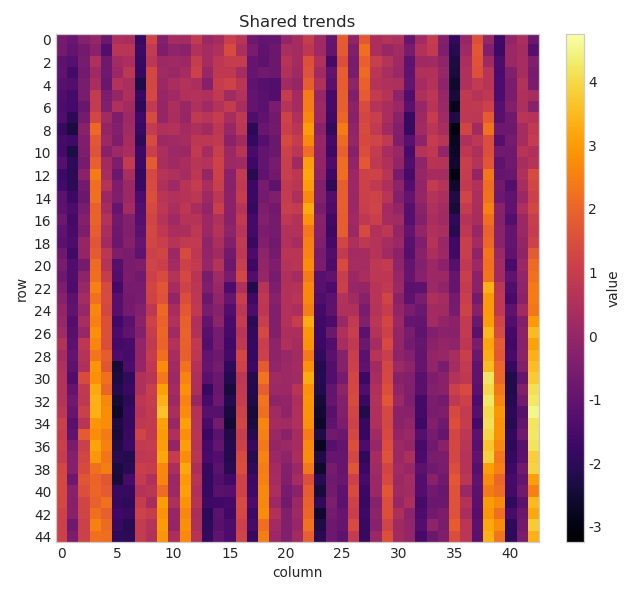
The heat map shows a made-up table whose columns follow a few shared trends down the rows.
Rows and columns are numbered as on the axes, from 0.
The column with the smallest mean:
17
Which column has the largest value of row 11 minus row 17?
6
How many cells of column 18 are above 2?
14
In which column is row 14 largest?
22
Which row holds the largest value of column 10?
37
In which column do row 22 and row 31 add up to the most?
38
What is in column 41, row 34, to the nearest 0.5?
-1
